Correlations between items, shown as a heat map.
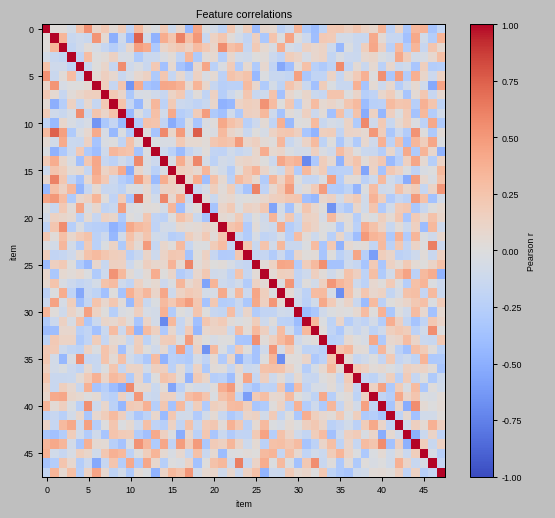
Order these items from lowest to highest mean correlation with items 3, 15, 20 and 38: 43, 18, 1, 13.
13, 18, 43, 1
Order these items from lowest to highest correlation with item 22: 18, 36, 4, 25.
36, 25, 18, 4
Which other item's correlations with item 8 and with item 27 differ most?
1
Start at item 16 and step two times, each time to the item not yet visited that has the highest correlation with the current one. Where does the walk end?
11
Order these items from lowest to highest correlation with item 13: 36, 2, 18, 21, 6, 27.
6, 2, 21, 18, 27, 36
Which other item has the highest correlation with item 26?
8
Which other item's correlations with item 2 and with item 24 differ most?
39
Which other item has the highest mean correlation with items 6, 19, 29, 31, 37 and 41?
15
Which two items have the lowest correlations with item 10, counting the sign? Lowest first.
6, 15
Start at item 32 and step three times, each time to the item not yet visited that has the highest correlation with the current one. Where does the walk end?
12
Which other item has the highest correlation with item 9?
4
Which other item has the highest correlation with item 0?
5
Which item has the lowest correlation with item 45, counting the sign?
21
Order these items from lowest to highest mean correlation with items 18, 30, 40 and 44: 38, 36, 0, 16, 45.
36, 45, 38, 16, 0
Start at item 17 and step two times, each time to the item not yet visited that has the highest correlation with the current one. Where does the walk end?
33
